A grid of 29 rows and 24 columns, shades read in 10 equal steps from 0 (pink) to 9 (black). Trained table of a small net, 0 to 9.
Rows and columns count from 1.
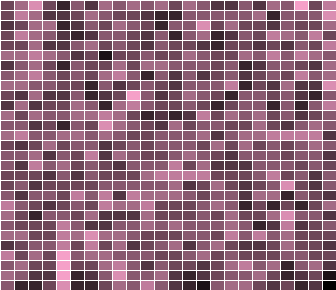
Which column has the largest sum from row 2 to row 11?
5
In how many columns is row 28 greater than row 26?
12
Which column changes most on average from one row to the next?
20
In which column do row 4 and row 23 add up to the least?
21
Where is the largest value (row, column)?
29, 24
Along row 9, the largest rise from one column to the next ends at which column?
18
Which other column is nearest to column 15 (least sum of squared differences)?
14
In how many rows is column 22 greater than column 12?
12
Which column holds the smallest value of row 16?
7
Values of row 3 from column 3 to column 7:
3 3 7 6 4
